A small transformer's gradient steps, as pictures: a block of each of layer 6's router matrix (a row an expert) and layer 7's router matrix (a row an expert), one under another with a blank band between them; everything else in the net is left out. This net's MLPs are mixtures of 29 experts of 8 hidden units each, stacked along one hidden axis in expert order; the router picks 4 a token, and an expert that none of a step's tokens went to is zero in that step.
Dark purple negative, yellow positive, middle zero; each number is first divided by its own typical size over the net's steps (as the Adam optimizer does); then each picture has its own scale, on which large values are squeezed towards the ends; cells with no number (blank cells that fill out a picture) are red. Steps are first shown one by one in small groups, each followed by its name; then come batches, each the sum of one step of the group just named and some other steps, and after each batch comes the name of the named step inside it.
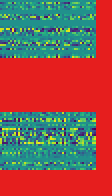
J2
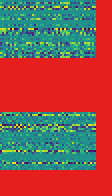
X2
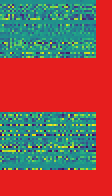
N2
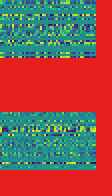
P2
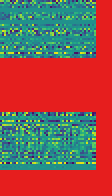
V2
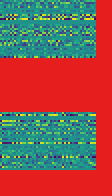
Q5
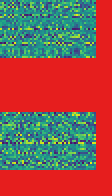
X2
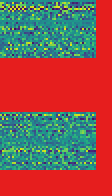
X2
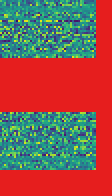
J2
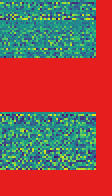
Q5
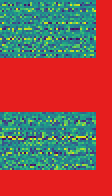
J2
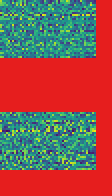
P2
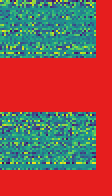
V2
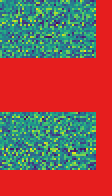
P2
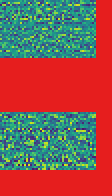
Q5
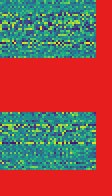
P2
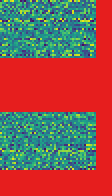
X2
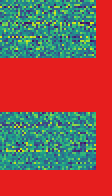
X2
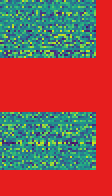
P2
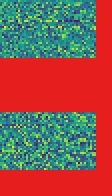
X2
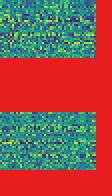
P2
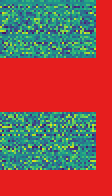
N2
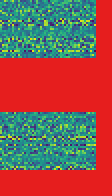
P2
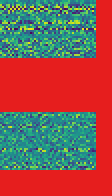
X2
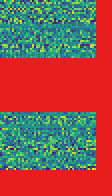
J2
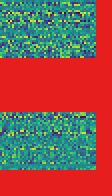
P2
